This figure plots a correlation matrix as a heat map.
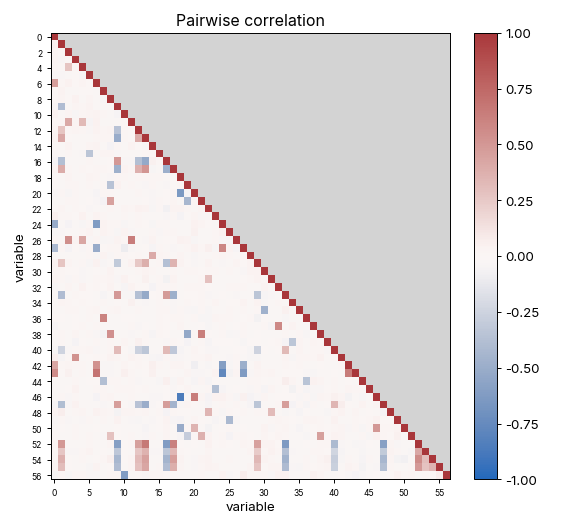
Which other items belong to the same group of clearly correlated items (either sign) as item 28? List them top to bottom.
14
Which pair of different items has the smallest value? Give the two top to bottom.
18, 46
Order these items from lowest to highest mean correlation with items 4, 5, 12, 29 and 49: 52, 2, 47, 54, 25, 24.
47, 25, 24, 2, 54, 52
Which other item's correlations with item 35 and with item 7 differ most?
36
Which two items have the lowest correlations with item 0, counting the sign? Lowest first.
24, 27
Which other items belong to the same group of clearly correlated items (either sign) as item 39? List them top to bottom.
34
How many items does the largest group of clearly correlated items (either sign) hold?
14
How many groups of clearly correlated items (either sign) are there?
16
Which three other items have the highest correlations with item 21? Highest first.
38, 8, 51
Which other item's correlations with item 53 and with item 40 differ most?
52
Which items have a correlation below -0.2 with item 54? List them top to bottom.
9, 16, 33, 40, 47
